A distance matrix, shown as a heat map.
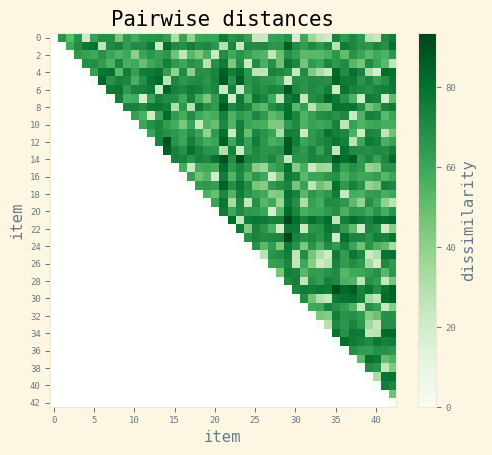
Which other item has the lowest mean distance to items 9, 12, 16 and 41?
37
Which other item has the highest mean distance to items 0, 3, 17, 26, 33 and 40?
21
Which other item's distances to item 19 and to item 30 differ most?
42
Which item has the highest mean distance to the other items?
29
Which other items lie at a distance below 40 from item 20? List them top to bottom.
2, 16, 27
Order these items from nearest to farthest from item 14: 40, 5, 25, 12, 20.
5, 40, 25, 20, 12
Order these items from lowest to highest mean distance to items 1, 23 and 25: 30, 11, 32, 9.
30, 32, 9, 11
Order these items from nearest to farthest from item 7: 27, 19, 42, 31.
31, 19, 42, 27
